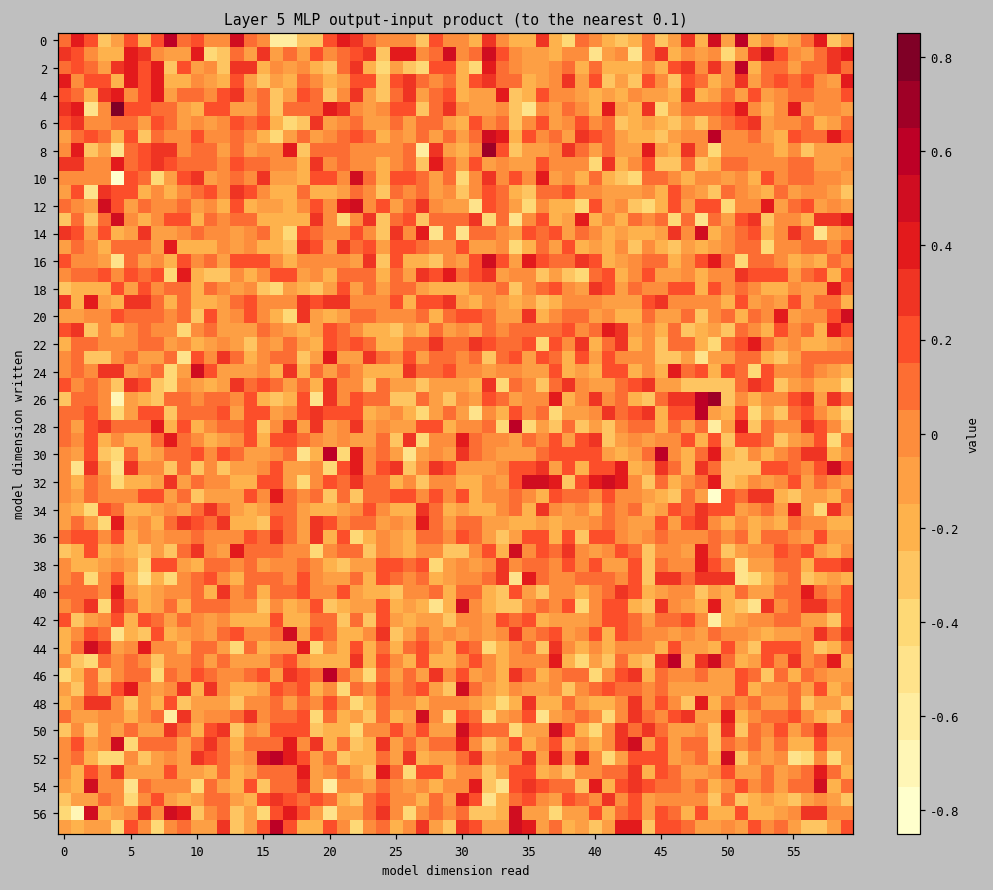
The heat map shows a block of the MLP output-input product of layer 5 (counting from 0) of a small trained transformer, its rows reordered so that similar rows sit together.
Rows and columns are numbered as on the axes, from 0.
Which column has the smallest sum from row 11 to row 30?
50
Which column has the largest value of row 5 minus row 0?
4
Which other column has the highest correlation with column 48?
46
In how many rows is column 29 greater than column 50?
24
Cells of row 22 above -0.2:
46
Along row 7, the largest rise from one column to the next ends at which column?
49
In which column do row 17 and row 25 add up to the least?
8
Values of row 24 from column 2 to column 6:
0 0.3 0.3 -0.1 0
